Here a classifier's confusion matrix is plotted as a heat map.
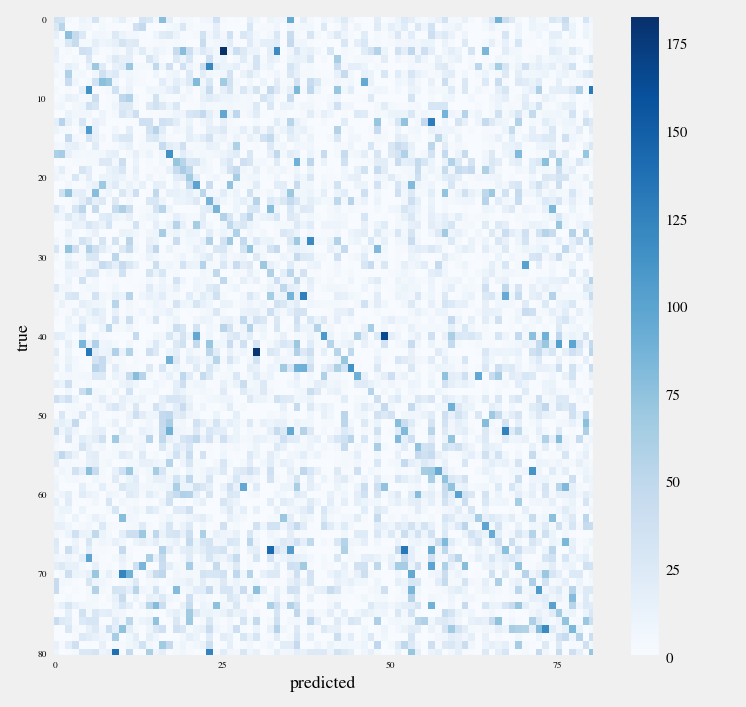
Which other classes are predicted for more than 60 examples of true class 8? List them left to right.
7, 21, 25, 46
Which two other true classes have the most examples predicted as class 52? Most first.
67, 13
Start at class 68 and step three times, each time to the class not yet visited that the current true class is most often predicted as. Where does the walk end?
30
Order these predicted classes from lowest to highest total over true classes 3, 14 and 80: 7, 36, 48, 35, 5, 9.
7, 36, 48, 35, 5, 9
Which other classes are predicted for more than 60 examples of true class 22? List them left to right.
2, 6, 35, 58, 65
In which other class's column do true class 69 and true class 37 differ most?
56
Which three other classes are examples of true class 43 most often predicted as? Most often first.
17, 24, 7
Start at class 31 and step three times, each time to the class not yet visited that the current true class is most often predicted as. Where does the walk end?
11
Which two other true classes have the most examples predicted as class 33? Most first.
4, 77
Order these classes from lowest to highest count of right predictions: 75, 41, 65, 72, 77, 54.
41, 75, 54, 77, 65, 72
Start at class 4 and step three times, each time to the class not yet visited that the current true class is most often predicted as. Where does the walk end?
48
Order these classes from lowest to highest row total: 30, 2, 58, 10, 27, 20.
10, 30, 20, 2, 58, 27
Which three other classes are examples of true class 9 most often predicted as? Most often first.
80, 5, 36
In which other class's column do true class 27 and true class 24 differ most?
32
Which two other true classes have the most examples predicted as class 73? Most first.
77, 40
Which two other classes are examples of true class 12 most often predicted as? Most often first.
25, 58
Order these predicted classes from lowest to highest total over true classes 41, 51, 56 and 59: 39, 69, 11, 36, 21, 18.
39, 11, 69, 18, 21, 36
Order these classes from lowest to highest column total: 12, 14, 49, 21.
49, 12, 14, 21
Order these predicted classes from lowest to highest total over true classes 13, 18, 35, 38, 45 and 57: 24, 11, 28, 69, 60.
24, 60, 28, 69, 11
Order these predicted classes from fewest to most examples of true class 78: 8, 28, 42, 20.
8, 20, 28, 42
